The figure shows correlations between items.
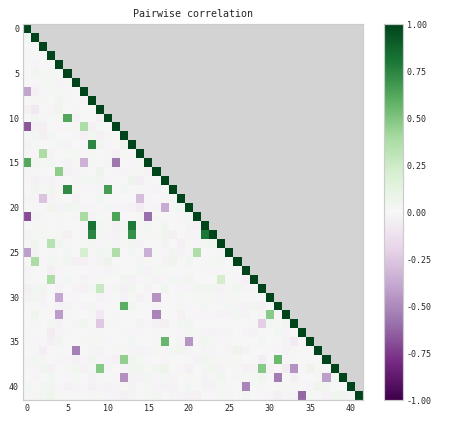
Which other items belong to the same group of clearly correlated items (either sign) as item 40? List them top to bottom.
27
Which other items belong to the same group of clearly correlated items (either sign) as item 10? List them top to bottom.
5, 18
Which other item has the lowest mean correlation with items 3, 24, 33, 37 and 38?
39
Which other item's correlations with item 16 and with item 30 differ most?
32
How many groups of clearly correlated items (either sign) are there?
13
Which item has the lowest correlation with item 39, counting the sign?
31
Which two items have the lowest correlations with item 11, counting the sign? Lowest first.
0, 15
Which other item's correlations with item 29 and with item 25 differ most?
38
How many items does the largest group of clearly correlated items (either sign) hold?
6
